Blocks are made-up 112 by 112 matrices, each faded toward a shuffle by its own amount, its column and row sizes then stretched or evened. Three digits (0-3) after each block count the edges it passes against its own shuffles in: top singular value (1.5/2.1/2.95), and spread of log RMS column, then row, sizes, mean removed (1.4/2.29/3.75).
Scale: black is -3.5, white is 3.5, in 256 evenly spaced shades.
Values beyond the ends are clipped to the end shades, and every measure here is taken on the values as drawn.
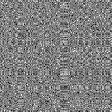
3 0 1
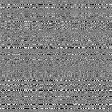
3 0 3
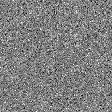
1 0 0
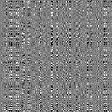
3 3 2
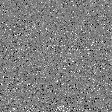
0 0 1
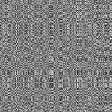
3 3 1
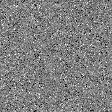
0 1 0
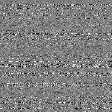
1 0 3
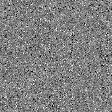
1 1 0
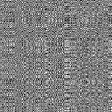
3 2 0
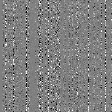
2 3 0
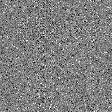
1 1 0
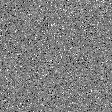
0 0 0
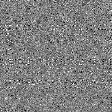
1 1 2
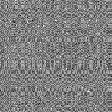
3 0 0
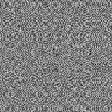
3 0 1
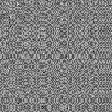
3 0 0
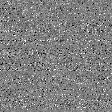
1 0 2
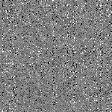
0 2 1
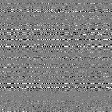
3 0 3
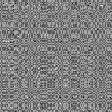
3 0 0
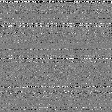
2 0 3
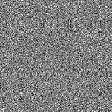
2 1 0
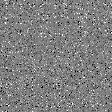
0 1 1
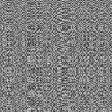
3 2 1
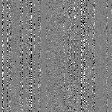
2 3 0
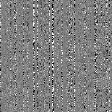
2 3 0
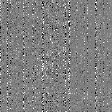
0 3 1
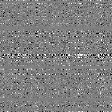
2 2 3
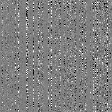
0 3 1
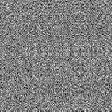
2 0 1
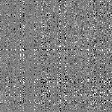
1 3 2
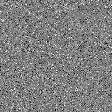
1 0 1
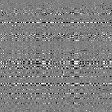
3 1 3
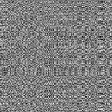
3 2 2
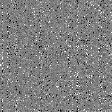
0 2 1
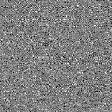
2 0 2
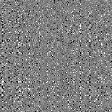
2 2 1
